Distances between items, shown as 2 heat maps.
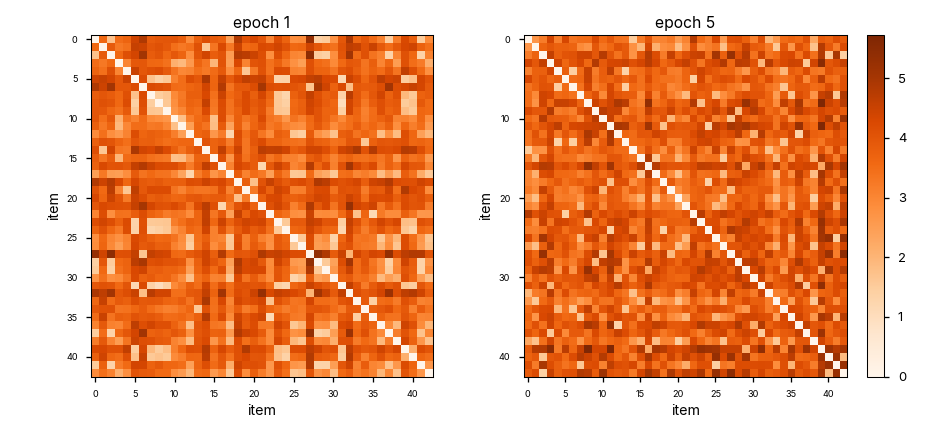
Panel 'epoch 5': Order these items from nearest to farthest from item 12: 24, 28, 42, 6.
6, 42, 24, 28
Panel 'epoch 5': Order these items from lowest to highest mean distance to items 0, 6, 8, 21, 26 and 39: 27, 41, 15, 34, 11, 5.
15, 34, 41, 27, 5, 11
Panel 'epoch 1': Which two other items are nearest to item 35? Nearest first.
22, 33
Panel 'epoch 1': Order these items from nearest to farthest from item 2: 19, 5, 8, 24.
24, 8, 5, 19
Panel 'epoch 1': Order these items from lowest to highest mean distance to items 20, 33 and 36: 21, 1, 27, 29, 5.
29, 21, 1, 27, 5
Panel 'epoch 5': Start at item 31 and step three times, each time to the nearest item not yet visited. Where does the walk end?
23
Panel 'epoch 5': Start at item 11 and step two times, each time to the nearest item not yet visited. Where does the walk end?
18
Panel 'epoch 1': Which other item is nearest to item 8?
31
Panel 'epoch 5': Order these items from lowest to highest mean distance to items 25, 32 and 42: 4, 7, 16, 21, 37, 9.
21, 7, 4, 9, 37, 16
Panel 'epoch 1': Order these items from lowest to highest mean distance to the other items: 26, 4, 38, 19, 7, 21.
26, 38, 7, 4, 19, 21
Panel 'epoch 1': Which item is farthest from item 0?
27
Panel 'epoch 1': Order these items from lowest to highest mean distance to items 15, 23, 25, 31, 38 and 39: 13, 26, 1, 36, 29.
26, 36, 29, 13, 1
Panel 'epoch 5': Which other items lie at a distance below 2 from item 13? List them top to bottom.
4, 6, 34
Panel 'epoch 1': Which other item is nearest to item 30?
25
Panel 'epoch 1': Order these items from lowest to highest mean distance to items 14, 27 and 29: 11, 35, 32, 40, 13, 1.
1, 11, 32, 13, 35, 40
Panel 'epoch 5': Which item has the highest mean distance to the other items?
39
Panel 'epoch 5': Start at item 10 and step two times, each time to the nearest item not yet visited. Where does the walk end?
19
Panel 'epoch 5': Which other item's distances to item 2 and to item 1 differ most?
42
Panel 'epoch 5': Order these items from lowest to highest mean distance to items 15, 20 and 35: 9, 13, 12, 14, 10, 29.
10, 14, 13, 9, 12, 29
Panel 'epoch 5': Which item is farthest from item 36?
11
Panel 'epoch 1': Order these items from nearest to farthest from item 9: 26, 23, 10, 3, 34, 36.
23, 10, 34, 3, 26, 36
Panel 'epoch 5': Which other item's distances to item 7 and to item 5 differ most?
22
